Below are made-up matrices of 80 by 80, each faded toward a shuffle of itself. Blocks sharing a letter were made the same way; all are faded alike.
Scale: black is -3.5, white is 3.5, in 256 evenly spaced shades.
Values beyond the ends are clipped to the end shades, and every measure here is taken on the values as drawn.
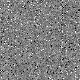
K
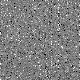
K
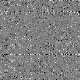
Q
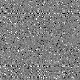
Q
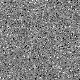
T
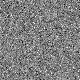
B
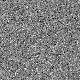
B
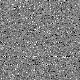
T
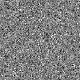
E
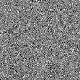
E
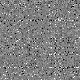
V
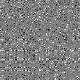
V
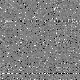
V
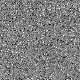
T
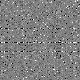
V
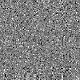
E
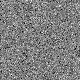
B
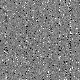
K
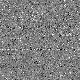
T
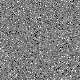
K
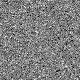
B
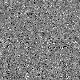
T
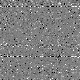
V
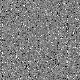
K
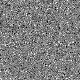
T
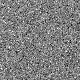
B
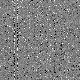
K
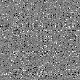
V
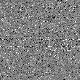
T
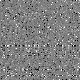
Q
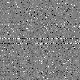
V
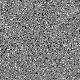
T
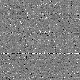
Q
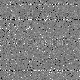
V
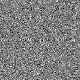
E
